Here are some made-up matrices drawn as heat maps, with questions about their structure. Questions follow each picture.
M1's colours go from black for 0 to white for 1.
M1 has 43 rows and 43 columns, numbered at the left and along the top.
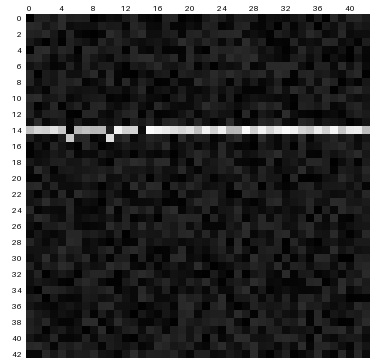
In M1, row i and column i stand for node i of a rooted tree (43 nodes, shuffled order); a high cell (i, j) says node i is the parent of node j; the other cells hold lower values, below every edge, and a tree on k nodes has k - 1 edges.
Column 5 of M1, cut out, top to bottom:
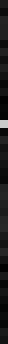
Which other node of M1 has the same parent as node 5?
10
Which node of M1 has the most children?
14
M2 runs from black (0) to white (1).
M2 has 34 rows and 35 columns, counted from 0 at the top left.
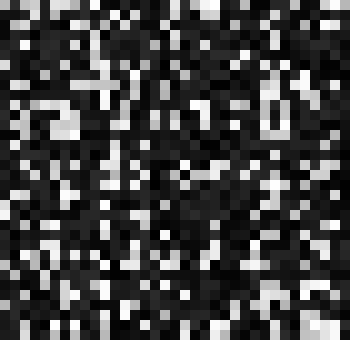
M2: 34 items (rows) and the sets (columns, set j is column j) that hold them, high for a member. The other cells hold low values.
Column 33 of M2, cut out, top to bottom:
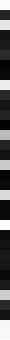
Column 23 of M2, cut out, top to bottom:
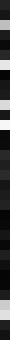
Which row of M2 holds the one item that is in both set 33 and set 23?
2
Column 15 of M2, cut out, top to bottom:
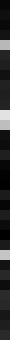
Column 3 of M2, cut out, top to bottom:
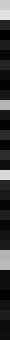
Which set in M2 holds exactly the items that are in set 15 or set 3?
20
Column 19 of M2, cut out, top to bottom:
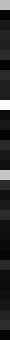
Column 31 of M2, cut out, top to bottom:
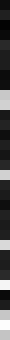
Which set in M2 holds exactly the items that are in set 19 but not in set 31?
34
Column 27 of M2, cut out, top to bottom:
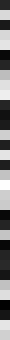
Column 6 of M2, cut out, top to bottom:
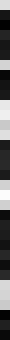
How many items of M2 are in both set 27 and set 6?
6
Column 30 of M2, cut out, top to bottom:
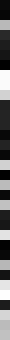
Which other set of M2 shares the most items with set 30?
10
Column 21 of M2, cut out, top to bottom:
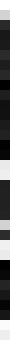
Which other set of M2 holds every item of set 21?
5
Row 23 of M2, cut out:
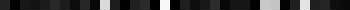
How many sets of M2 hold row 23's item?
5
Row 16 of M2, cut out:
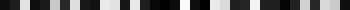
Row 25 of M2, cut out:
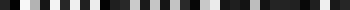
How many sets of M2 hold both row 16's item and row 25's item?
7
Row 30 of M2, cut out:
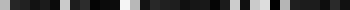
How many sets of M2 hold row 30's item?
8
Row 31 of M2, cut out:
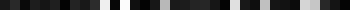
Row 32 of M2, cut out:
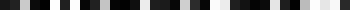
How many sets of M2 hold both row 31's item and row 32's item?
3
